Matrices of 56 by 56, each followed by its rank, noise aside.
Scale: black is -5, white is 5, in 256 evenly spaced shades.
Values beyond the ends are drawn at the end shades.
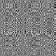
four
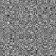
six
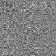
eight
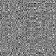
eight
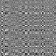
two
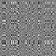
two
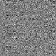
eight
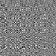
four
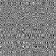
four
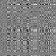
three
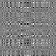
two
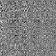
six
